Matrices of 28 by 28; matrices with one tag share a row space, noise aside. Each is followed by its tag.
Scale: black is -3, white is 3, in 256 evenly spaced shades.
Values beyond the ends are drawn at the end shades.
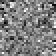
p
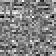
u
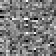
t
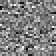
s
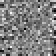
p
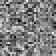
s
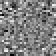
p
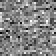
t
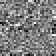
s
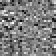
p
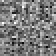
u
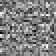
t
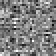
u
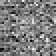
u
